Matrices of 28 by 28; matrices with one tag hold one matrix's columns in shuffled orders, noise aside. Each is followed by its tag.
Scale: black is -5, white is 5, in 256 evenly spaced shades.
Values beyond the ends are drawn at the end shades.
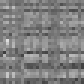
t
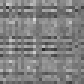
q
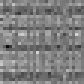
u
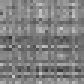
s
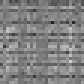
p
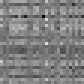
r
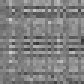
q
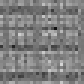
u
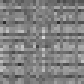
p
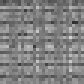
p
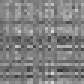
s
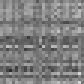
s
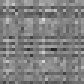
q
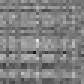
t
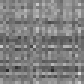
s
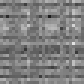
r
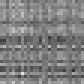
s
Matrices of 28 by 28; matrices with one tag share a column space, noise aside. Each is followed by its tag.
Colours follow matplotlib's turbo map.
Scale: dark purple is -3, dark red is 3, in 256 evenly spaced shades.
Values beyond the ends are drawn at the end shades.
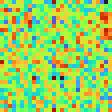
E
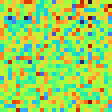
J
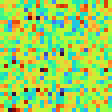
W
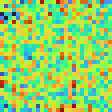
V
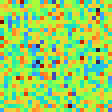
E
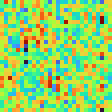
E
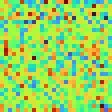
V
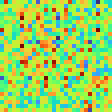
E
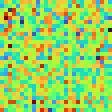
J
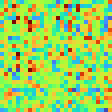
W
